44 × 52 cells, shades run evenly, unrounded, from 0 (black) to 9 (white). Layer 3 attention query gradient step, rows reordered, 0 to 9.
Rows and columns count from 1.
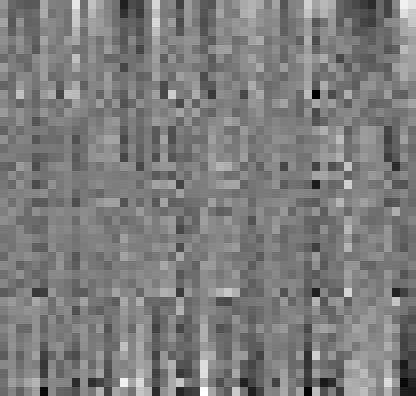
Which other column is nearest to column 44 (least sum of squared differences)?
22
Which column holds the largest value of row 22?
23
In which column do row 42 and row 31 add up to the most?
26
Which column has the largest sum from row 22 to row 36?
44
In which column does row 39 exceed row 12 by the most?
16
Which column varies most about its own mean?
51
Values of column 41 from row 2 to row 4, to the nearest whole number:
6 4 5
